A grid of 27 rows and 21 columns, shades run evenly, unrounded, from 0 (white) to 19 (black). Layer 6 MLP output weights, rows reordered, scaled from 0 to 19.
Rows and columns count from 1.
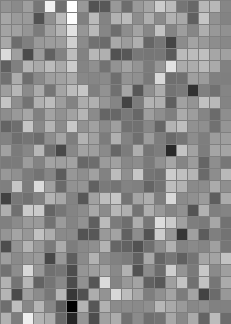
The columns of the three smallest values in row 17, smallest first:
16, 11, 10
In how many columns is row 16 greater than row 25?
12
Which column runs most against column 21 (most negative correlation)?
15
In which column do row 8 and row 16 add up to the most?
18
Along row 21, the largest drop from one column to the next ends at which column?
2
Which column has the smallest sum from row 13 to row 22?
4
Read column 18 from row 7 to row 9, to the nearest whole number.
7 15 8
